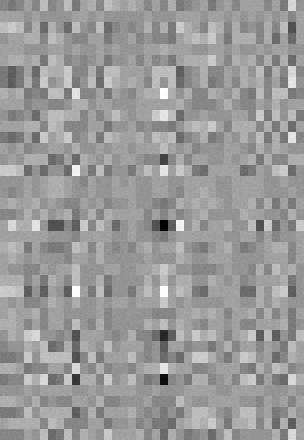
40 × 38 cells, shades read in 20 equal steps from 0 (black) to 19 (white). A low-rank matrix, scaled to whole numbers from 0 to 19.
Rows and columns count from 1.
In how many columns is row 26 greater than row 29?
15
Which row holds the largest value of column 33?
11
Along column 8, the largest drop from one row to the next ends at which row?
21
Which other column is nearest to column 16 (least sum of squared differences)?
18
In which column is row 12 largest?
27
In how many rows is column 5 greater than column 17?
18
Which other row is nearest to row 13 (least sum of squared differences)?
7
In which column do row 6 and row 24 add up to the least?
37
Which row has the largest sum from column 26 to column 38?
33
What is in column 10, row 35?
4
